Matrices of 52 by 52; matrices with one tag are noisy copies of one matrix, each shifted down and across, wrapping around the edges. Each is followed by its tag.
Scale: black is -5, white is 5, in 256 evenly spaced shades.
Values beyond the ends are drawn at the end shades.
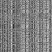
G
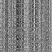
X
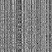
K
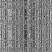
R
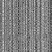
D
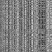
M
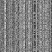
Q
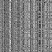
Q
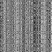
X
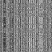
R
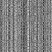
D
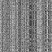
X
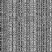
G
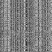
G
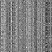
X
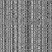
D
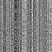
X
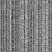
G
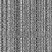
D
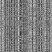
G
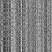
X
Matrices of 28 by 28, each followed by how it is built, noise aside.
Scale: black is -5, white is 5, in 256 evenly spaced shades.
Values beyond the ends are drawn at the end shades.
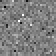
sparse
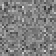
low rank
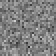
noise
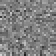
low rank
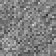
Hankel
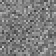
Hankel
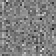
uneven columns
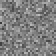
noise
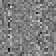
uneven columns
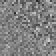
upper triangular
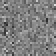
uneven columns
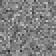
noise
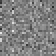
uneven columns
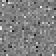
sparse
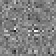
low rank
